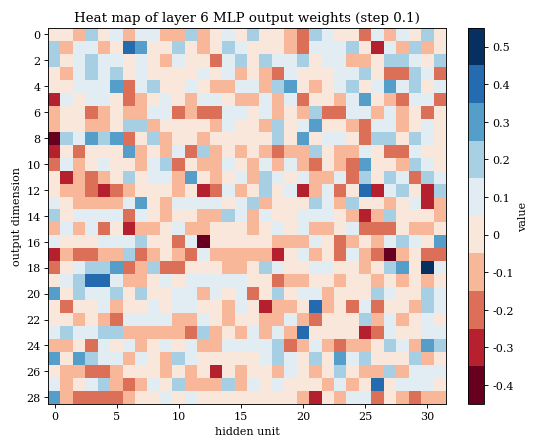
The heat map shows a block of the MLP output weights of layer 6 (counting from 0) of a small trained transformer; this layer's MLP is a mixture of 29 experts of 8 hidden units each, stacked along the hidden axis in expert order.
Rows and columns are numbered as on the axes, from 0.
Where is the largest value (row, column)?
18, 30
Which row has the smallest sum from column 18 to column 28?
17
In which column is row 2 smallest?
13
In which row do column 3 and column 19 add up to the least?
24
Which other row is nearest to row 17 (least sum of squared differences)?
9
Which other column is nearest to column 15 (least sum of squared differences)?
11
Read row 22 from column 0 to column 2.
0 0 -0.1
